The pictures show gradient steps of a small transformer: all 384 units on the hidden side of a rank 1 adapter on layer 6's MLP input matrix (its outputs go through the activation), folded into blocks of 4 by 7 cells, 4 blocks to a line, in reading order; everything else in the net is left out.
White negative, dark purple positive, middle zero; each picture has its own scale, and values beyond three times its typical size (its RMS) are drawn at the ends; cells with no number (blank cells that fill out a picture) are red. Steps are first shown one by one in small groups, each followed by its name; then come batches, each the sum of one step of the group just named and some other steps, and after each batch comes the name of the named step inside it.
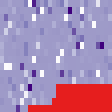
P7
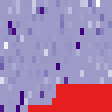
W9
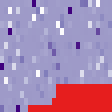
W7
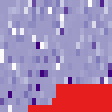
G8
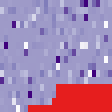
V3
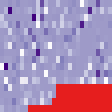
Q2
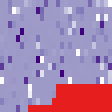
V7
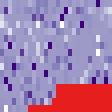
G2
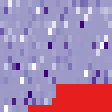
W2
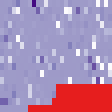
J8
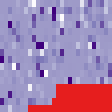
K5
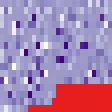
G8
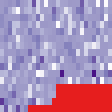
J8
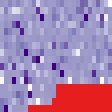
V7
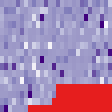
V3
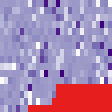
P7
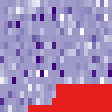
K5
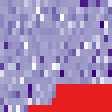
V3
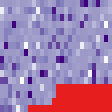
V3
